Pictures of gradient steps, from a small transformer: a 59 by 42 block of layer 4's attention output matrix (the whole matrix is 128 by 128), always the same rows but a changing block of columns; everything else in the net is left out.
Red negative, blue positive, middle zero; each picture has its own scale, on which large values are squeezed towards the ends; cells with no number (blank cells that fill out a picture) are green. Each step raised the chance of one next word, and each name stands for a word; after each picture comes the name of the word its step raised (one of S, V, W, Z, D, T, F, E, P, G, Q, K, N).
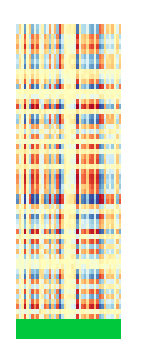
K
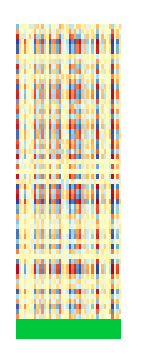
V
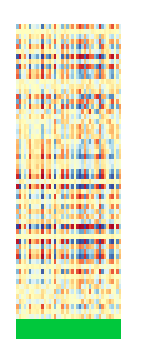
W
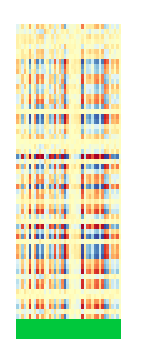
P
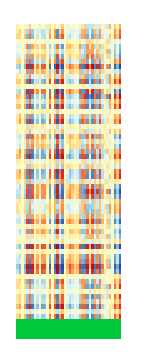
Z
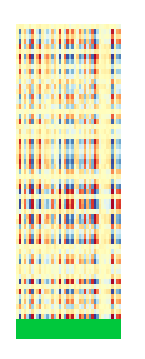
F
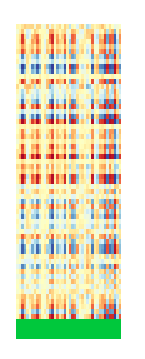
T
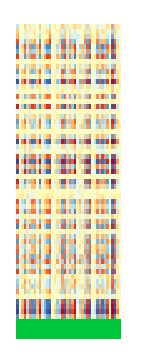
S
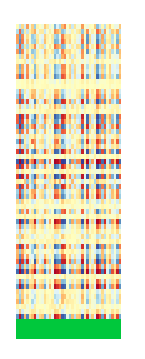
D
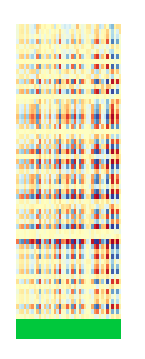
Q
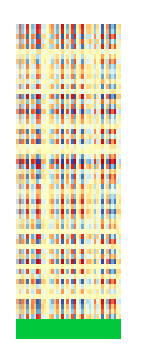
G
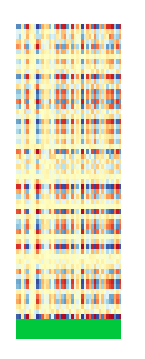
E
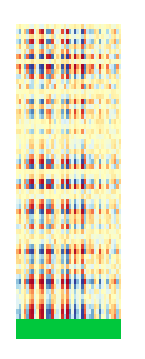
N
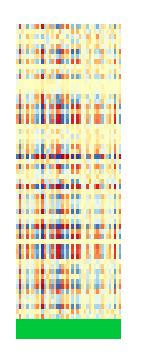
P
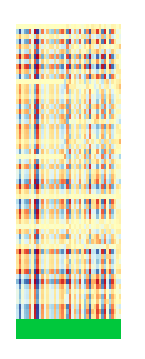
N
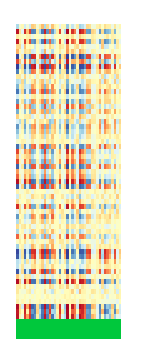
N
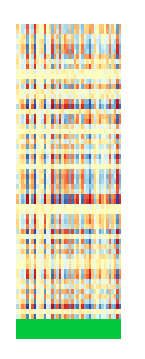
K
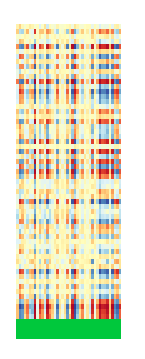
S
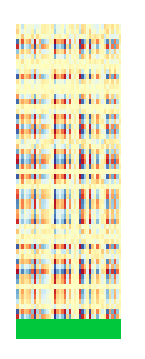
D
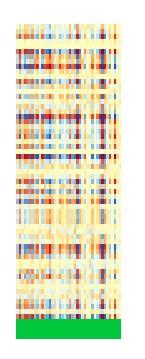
T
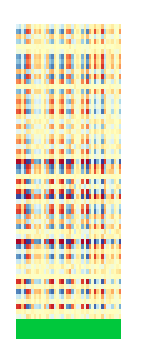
Q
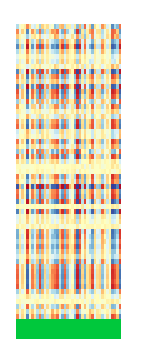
V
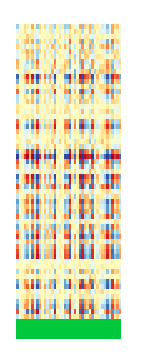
P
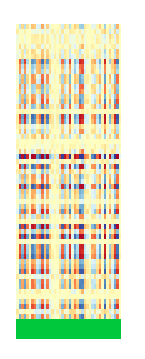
P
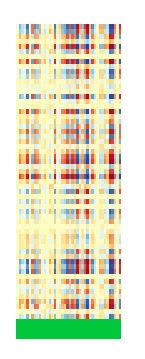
G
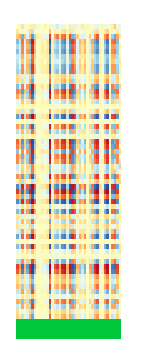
V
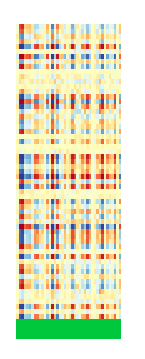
W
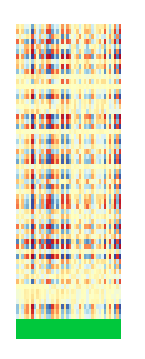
W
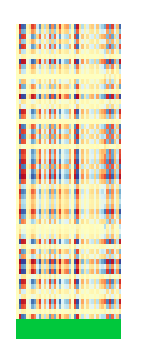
G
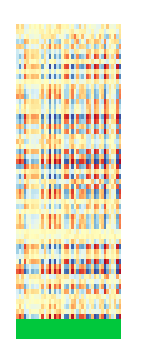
D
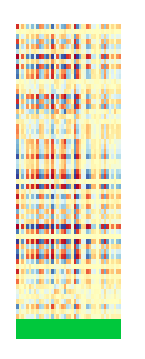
W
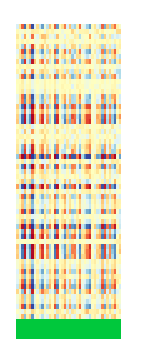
P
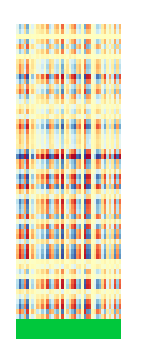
P
